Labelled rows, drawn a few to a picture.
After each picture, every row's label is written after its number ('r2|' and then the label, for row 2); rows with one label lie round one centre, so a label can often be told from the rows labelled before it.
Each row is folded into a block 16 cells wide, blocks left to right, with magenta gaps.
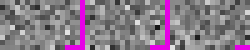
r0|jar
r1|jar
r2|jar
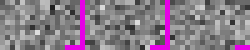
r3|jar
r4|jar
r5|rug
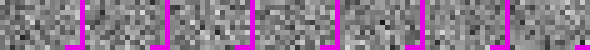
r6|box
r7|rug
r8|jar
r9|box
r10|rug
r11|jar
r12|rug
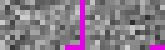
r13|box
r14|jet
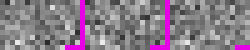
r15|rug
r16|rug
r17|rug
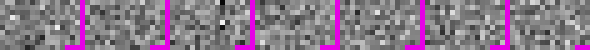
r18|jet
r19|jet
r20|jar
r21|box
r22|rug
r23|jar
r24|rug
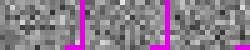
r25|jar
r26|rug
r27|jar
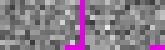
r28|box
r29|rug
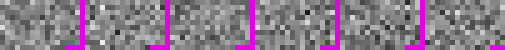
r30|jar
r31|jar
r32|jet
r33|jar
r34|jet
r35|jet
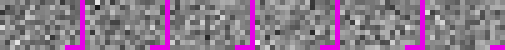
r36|rug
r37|rug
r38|rug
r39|rug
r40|jet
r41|jet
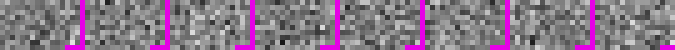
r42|box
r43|jet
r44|box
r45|jet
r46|rug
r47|rug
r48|box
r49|jar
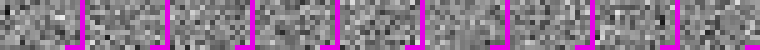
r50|box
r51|jar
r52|rug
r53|rug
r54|rug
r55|rug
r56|rug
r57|box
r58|box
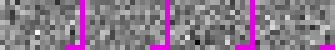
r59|jar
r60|box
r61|jet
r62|jet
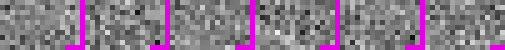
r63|box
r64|jar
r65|rug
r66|jar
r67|rug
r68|jar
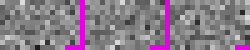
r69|rug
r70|jar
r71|jet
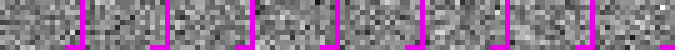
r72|rug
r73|rug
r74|jar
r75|rug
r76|rug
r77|box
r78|jar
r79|jet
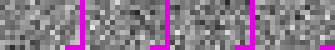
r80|box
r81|jar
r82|jar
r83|jet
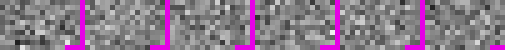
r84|jet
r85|rug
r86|jar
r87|jar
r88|jet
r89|jar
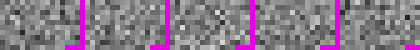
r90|jet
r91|jet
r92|rug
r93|box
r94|rug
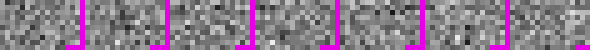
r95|box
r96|jar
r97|jet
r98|rug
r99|jar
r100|jar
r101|jar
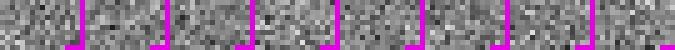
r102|rug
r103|jet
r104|rug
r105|jar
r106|rug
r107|box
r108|box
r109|box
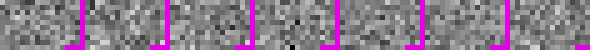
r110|jet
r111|rug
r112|jar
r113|rug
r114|jet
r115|box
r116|rug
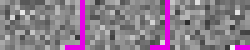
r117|box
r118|jar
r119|box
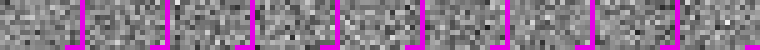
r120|rug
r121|jar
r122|jar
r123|rug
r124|jar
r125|jet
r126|box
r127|jar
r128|box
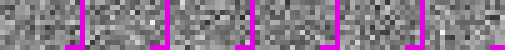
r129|jar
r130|rug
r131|rug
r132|jet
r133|rug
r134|box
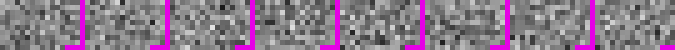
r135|jet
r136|box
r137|jar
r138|rug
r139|jet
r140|jet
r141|box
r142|jet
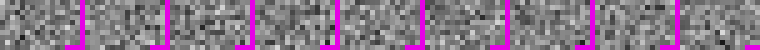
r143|jet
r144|jar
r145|rug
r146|jar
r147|jet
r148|rug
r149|jar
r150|box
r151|jet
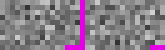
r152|jet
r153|box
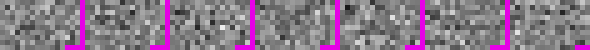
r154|jar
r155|box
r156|jet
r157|jar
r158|rug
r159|jar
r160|jar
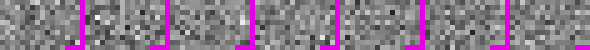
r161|jar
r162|jet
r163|jet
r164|rug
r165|jar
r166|box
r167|rug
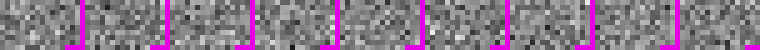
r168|jar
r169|box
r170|jar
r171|rug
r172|rug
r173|jar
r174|box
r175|box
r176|jet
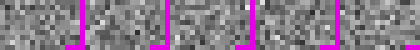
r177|box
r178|jet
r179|box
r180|jet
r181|jet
